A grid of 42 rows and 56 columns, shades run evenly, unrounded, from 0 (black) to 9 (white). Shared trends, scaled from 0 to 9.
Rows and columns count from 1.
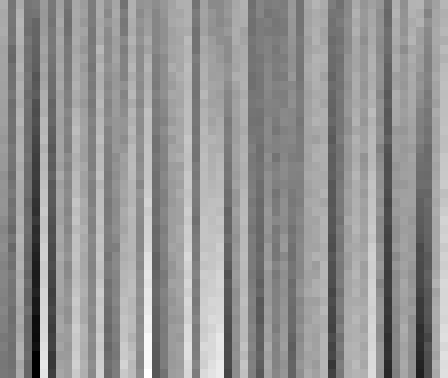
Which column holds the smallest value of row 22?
5
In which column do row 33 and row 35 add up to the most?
19
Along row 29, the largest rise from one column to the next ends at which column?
6
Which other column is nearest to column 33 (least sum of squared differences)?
20
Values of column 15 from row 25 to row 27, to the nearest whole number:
5 5 5
